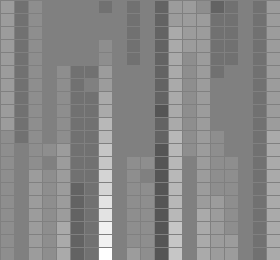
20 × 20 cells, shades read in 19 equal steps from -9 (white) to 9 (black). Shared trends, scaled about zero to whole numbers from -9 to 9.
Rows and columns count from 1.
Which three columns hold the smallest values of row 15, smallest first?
8, 13, 20
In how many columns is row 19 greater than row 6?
4
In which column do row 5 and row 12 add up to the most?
12
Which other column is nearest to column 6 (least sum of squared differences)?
7
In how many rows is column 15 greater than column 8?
13
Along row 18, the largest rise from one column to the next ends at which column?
9
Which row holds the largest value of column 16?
1
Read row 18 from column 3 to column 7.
-2 -1 -3 2 1
